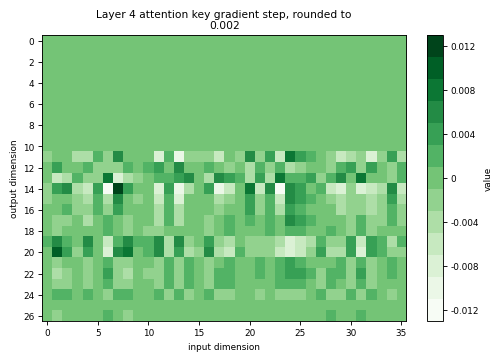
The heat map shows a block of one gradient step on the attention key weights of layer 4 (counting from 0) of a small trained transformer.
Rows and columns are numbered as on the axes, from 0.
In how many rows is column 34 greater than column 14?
6
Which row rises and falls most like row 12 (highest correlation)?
19
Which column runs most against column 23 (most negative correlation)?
7
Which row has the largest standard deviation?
14
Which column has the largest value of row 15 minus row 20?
24
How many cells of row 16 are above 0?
9
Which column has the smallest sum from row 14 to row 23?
23
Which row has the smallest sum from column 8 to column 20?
11
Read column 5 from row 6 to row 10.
0 0 0 0 0
